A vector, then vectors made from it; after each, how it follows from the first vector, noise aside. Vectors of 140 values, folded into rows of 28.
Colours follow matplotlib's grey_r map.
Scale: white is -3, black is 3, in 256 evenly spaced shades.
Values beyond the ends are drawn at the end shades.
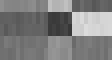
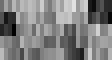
wrapped around, negated.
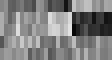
negated.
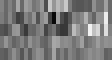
partly zeroed.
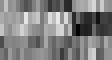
negated.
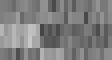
reversed, shrunk.
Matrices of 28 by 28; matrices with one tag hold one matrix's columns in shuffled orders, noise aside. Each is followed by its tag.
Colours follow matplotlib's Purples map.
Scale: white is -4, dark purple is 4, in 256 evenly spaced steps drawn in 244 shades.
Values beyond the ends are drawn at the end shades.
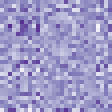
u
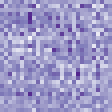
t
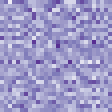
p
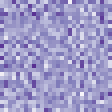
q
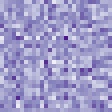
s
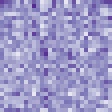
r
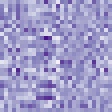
s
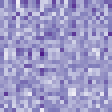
r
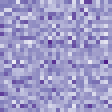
p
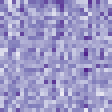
r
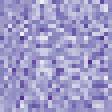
s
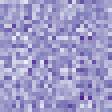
s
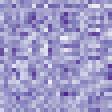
t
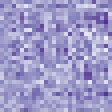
t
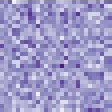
q
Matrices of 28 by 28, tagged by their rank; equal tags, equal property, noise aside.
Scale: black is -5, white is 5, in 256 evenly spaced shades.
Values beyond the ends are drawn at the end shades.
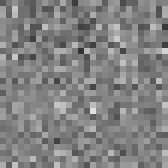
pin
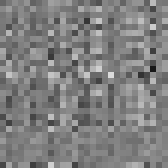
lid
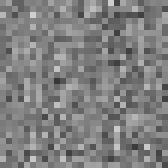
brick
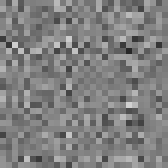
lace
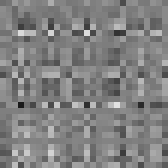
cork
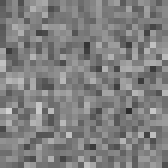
brick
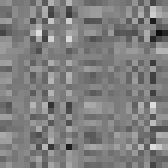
cork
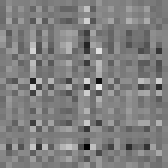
cork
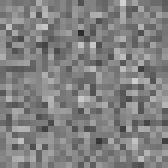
brick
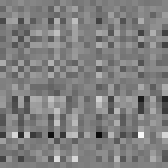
cork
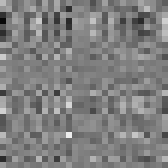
cork
